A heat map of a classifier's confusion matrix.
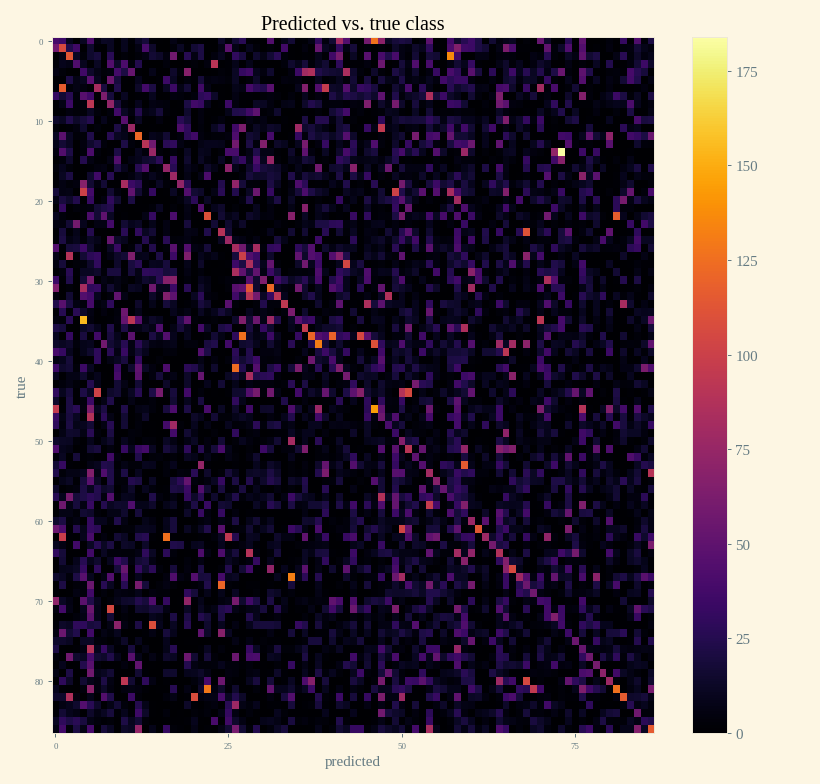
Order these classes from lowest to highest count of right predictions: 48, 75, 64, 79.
48, 75, 79, 64
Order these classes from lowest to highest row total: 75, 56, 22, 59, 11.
75, 59, 56, 11, 22
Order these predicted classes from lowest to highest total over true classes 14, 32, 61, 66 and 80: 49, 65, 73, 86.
86, 49, 65, 73
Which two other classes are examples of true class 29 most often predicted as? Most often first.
26, 60
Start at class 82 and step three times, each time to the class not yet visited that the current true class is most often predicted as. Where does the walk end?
54
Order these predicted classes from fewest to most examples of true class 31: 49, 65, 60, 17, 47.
65, 49, 17, 47, 60
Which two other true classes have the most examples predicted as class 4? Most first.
35, 19
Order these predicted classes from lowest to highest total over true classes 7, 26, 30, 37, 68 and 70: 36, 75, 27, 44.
75, 36, 44, 27
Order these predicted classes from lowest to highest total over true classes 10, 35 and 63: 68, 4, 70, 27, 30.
30, 68, 27, 70, 4
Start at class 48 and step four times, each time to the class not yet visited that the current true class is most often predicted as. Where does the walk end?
8
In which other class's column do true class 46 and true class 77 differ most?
0
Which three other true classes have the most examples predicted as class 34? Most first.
67, 50, 22
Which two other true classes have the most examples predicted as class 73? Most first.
14, 15
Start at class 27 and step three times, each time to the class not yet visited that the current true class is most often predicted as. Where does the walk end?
47
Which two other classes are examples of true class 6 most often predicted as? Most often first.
1, 39
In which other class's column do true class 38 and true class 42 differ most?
46
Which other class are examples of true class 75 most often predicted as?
60
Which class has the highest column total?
5
